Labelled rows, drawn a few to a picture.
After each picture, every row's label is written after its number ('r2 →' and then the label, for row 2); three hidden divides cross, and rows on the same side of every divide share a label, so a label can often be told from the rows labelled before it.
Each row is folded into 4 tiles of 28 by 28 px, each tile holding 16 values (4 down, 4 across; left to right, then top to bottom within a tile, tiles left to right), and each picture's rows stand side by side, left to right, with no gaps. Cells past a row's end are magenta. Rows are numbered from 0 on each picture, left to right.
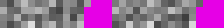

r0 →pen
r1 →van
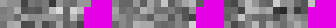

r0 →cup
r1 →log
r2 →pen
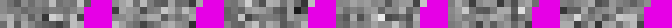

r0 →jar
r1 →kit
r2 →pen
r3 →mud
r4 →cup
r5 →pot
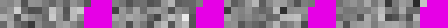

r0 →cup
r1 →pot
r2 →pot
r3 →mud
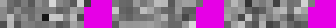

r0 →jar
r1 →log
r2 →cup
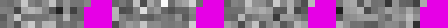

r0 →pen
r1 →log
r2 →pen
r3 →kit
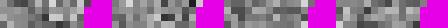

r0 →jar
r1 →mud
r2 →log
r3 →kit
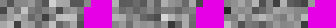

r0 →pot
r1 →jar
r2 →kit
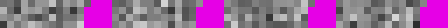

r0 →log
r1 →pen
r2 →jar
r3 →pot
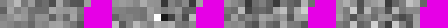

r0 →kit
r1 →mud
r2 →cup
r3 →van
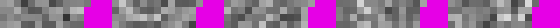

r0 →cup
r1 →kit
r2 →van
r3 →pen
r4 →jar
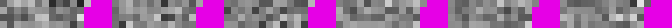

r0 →mud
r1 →mud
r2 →pot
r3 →log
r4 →log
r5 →jar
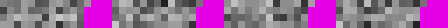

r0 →pot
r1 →kit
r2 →mud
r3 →kit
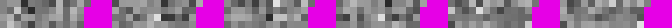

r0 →cup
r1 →mud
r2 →jar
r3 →mud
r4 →log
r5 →log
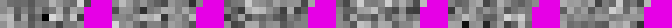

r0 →jar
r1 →kit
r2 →pen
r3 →pen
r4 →pot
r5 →kit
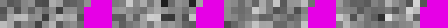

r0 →pot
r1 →mud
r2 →log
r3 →jar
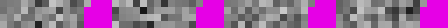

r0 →pot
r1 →kit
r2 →van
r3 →pen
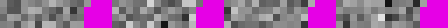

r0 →pen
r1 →van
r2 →kit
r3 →mud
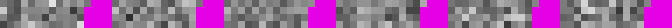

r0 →log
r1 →van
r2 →van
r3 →pen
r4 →pot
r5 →pen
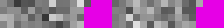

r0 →jar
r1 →pen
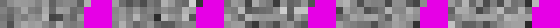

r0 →mud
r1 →jar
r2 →cup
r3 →kit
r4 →kit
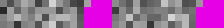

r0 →pot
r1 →pot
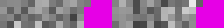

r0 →van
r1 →cup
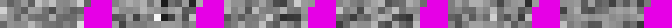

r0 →log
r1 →mud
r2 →van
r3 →van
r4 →mud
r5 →kit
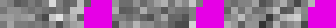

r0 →jar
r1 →log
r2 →pot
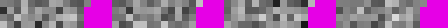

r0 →pot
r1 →pen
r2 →kit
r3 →pot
